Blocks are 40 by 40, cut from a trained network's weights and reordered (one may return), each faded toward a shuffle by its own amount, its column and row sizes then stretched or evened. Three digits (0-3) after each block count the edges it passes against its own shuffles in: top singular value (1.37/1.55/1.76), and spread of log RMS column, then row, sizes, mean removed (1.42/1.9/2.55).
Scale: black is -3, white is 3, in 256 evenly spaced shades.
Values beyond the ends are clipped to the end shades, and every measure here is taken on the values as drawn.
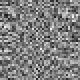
3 1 0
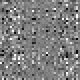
0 3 2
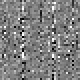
2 3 1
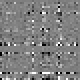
3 2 3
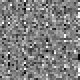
0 2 0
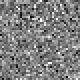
1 0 1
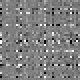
3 3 3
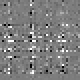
1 2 3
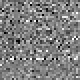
2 0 2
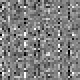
3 3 1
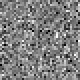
0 1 0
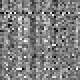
2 1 2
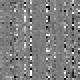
1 3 0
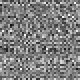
3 0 2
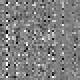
2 3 1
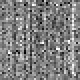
3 1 1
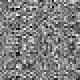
2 2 0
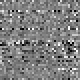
0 2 3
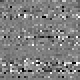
1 0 3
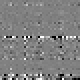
3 1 3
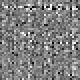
2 1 2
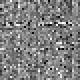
0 1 1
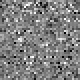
0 0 2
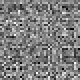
3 1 2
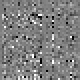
0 3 2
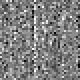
2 2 0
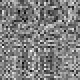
3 0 0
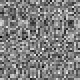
3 0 0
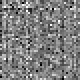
1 2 0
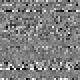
1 0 3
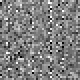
1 2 0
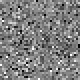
0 0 0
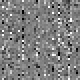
0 3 0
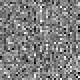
1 2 0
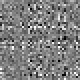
2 3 2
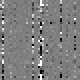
2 3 0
